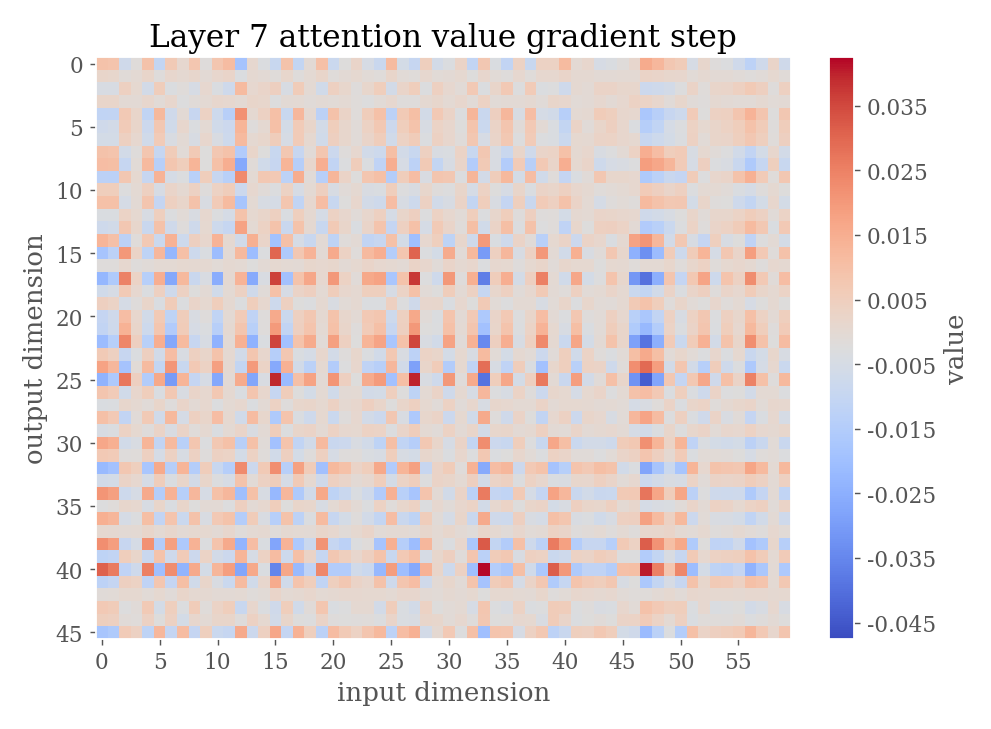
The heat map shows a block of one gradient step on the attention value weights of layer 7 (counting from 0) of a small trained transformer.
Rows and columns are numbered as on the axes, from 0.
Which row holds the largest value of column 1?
40
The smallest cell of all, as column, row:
47, 25
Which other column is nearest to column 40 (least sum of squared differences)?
8
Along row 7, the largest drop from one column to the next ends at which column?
12
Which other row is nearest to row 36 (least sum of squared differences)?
30
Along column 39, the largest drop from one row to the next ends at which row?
41
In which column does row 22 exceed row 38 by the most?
15
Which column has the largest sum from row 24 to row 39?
33
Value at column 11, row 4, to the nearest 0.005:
-0.015
